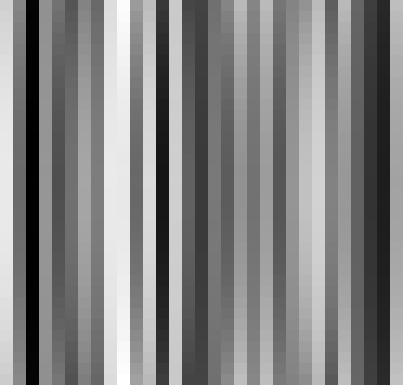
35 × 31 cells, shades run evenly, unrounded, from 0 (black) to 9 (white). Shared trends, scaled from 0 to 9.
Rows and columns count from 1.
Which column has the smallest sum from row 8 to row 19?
3
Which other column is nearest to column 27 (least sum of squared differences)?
21
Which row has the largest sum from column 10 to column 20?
35
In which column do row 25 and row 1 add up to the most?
10
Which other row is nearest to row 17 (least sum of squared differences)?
18
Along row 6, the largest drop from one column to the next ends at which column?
13
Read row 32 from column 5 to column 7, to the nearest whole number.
4 3 5
